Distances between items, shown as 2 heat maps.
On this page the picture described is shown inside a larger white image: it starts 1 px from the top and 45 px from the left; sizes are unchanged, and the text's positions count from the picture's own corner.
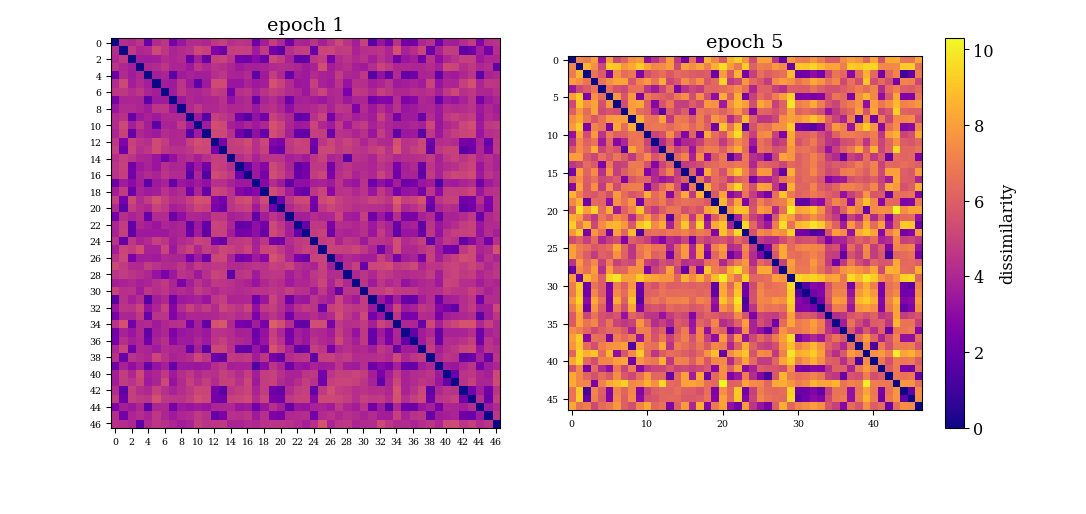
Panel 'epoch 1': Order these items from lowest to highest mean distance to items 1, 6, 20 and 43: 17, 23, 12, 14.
12, 17, 14, 23
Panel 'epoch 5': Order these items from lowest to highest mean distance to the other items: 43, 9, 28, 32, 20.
9, 32, 28, 20, 43
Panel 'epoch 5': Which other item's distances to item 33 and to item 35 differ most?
23
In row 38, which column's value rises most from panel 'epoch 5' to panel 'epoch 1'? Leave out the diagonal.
40
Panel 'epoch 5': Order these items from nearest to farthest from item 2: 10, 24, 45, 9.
45, 9, 24, 10
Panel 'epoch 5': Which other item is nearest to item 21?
13
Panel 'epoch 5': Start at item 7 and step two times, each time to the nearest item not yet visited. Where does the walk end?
24
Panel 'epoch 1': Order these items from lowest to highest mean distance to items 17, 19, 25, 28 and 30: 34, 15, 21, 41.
21, 41, 15, 34
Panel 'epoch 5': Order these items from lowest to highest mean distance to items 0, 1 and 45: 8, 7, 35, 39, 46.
7, 35, 46, 8, 39
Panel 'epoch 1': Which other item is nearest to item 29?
8
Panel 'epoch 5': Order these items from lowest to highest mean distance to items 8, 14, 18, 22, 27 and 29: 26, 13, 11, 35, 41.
26, 13, 35, 11, 41
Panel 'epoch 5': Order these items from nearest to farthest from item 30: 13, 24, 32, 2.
2, 32, 24, 13
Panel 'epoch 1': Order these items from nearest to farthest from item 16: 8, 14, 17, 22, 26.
22, 26, 17, 8, 14
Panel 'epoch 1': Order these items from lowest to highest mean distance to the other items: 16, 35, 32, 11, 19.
35, 11, 16, 32, 19
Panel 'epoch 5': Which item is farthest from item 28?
22
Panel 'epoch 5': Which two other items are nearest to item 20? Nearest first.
39, 6
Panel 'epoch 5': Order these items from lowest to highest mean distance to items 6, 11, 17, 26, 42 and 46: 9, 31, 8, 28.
8, 28, 31, 9
